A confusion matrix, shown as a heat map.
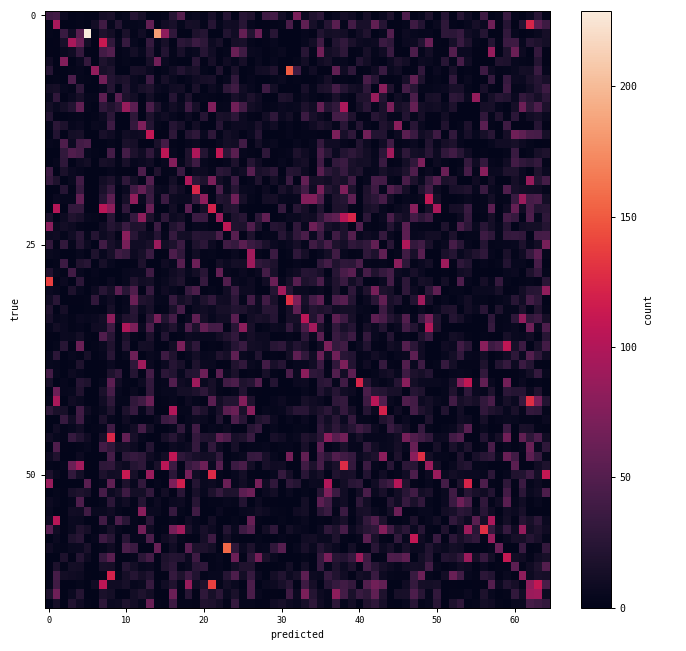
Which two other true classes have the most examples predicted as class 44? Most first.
15, 10
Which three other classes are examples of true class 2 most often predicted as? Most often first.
5, 14, 15
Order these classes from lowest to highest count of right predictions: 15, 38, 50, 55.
55, 38, 50, 15
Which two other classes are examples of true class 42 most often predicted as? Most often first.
62, 1
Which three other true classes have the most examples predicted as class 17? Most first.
51, 56, 36
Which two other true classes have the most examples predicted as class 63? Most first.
62, 42
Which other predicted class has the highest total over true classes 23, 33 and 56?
61
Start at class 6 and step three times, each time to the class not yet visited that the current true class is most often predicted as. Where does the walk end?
16
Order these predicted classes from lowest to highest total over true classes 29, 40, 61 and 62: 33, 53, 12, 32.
12, 32, 33, 53
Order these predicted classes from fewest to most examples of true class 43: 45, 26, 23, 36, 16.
45, 36, 23, 26, 16
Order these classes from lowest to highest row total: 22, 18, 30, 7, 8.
7, 8, 30, 18, 22
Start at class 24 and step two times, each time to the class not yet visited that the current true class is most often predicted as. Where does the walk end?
38
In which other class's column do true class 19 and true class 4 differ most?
57
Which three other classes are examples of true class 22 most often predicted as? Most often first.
39, 38, 12
